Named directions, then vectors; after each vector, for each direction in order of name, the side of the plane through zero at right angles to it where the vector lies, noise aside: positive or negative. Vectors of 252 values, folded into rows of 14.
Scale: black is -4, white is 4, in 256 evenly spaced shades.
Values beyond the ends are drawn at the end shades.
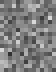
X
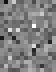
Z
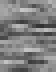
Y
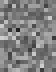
positive, negative, negative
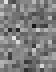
positive, positive, negative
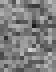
negative, positive, negative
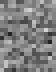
positive, positive, positive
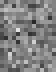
negative, positive, positive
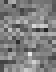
negative, negative, positive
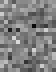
positive, positive, negative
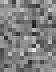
negative, positive, negative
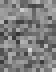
negative, positive, positive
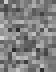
positive, negative, negative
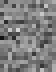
negative, positive, positive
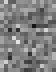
positive, positive, negative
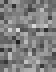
negative, negative, positive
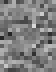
positive, positive, positive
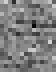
negative, positive, negative
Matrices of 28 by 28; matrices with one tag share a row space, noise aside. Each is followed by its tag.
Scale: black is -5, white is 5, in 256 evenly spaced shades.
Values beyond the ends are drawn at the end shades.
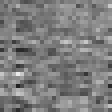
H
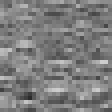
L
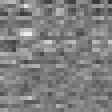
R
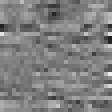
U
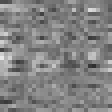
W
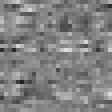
H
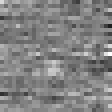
U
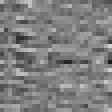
H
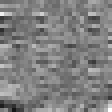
W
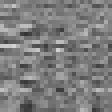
R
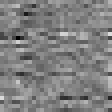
H
